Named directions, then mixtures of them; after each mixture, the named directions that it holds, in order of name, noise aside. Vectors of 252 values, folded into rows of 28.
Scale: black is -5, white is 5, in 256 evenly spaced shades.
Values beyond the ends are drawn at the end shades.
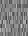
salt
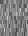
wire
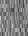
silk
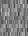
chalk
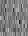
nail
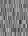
nail, salt.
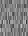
salt.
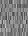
salt.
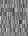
nail, salt, silk.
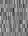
nail, salt, silk.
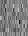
nail.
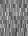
wire.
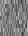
chalk, nail.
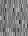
nail.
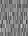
salt.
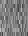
nail, salt, silk.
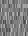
chalk, salt.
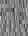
nail, silk.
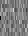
nail, silk.
